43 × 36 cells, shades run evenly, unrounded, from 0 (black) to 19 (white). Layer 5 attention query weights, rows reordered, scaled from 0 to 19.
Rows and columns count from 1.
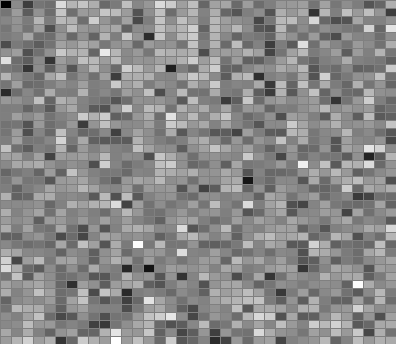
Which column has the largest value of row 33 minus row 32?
22
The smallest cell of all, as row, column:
1, 1
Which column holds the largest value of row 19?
34
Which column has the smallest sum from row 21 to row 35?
28
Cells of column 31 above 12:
8
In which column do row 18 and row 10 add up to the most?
6
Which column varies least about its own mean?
2
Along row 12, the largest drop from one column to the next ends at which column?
15
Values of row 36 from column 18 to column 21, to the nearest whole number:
10 6 11 12
